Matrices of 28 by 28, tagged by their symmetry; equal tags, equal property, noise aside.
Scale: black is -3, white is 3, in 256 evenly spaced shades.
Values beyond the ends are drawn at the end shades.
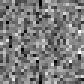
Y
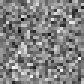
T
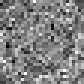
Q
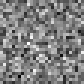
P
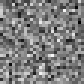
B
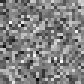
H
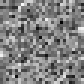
T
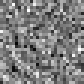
H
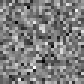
B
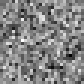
T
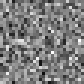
Y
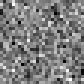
T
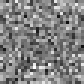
P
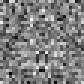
P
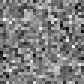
T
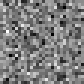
Y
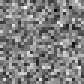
H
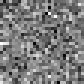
H
